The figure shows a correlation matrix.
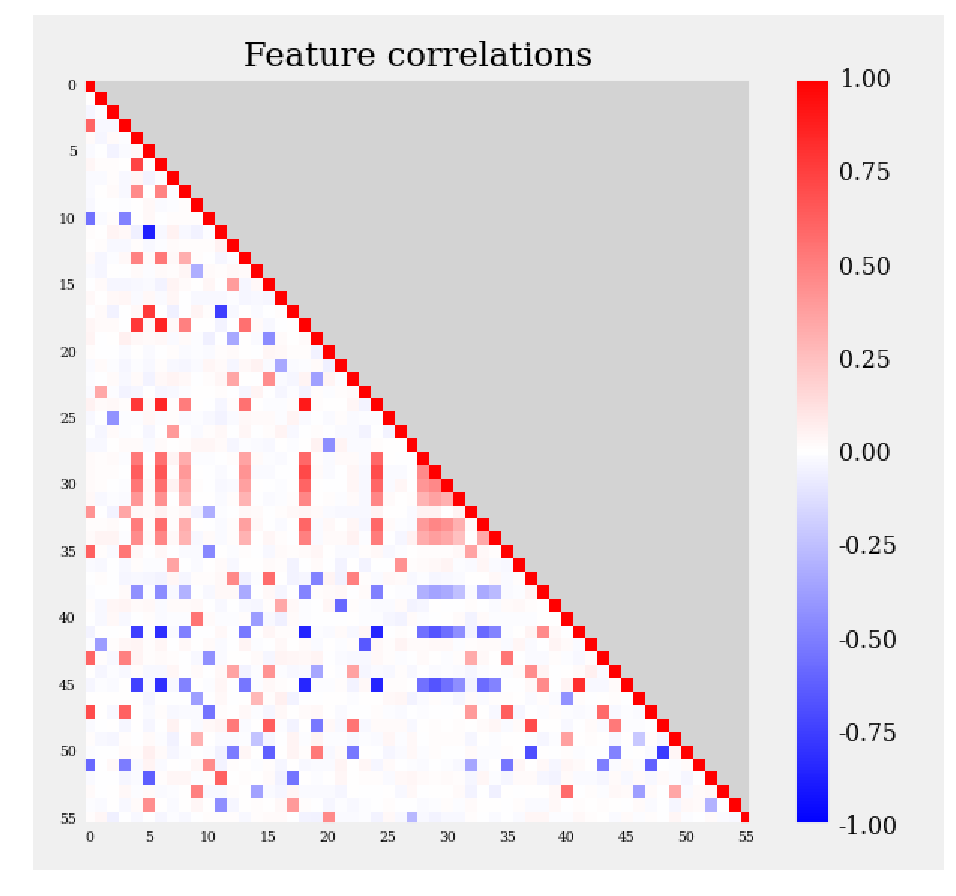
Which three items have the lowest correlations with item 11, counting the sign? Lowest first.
5, 17, 54
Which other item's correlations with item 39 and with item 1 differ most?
21
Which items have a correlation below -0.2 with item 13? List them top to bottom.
38, 41, 45
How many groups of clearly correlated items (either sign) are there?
10
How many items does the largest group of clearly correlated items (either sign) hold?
15
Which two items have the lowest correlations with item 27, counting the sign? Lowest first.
20, 55
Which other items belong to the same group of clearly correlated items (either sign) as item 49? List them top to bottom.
9, 14, 40, 46, 53
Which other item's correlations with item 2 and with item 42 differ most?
23
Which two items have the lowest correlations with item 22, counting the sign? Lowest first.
50, 19
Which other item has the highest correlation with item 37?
48
